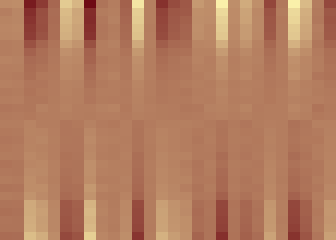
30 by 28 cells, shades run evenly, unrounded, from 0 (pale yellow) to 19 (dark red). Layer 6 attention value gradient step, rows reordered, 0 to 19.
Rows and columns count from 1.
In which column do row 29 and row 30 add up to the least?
8
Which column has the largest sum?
3
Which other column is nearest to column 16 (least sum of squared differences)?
11
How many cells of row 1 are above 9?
15
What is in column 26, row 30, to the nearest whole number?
13
